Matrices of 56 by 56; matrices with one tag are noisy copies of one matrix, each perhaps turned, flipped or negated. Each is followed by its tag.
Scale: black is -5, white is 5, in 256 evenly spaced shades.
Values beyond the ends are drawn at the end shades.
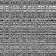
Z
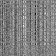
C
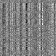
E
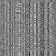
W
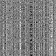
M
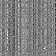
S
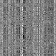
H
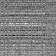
C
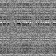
H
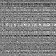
M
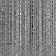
C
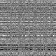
Z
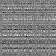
W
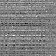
C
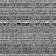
H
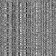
W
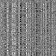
W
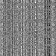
Z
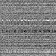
M
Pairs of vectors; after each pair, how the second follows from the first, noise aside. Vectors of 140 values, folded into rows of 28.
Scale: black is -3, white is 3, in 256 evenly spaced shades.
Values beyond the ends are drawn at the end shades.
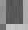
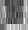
copied.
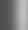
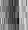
wrapped around, negated.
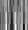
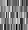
shuffled.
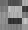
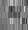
negated, partly zeroed.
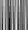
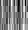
reversed.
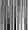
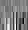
negated, partly zeroed.
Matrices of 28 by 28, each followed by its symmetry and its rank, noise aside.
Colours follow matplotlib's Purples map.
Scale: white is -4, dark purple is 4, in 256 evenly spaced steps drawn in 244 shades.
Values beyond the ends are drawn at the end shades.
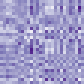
no symmetry, rank two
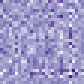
no symmetry, rank four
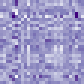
no symmetry, rank four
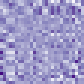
antisymmetric, rank four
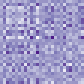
symmetric, rank two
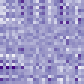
no symmetry, rank three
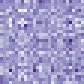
no symmetry, rank four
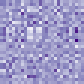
no symmetry, rank four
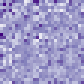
symmetric, rank three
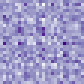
antisymmetric, rank four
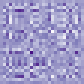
antisymmetric, rank four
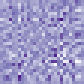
no symmetry, rank four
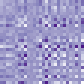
symmetric, rank two
